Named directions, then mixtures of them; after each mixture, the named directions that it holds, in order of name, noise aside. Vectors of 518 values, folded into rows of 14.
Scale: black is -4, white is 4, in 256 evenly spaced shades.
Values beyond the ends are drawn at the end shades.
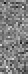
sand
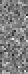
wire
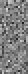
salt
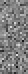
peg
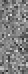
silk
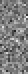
silk, wire.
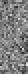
sand, silk.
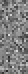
silk.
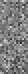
peg, sand, silk.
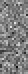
peg, wire.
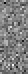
peg, sand.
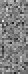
peg, salt.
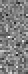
peg, sand, wire.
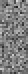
peg, salt, silk.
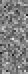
wire.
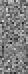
peg, salt.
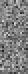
peg, salt, silk.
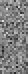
peg, salt.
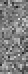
sand, silk, wire.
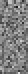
salt, silk.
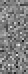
peg.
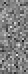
peg.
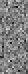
salt, sand.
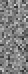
salt, silk, wire.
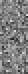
salt, wire.
